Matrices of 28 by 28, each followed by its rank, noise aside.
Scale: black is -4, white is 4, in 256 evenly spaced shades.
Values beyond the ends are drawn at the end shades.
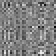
three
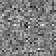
six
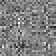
six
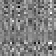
three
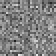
eight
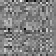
four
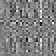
three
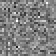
eight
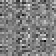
four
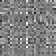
three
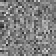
eight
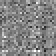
six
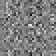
six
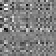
three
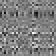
three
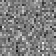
eight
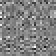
four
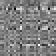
three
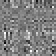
four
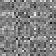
three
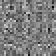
six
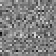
six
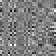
three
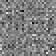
eight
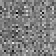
six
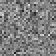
six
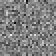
six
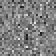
eight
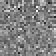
six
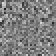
six
